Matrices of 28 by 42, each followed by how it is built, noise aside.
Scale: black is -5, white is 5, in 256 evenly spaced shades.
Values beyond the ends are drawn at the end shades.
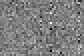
uneven columns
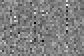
uneven columns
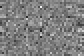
low rank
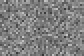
repeating rows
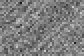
Hankel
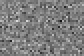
uneven rows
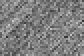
Hankel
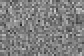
blocks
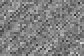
Hankel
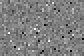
sparse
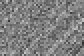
Hankel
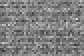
blocks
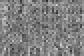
blocks
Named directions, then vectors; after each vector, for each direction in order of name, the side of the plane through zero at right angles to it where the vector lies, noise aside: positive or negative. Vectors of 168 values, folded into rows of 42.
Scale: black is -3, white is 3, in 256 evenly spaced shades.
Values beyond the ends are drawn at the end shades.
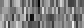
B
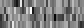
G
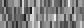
negative, negative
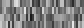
positive, negative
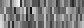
positive, negative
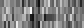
positive, positive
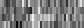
negative, negative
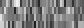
positive, negative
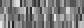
positive, negative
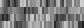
negative, positive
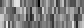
positive, negative
